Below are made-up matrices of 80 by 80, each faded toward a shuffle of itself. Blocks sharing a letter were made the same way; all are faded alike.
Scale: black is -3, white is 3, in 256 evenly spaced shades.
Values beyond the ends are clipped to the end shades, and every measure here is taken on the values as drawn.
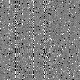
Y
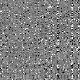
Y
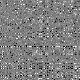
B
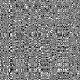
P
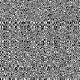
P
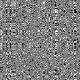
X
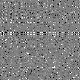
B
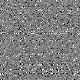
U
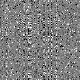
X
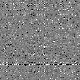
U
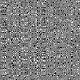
P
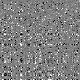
B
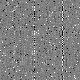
Y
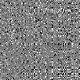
X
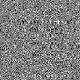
X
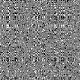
P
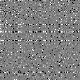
B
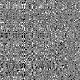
X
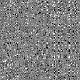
X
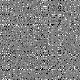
B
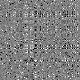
B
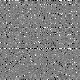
B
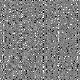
Y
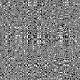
P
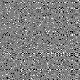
B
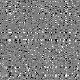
B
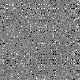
U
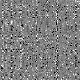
Y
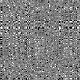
P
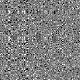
X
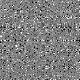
U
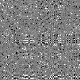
B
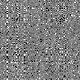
X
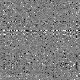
U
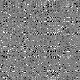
B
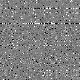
U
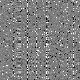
Y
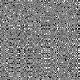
P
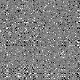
U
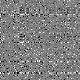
B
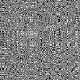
X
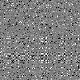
U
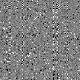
Y
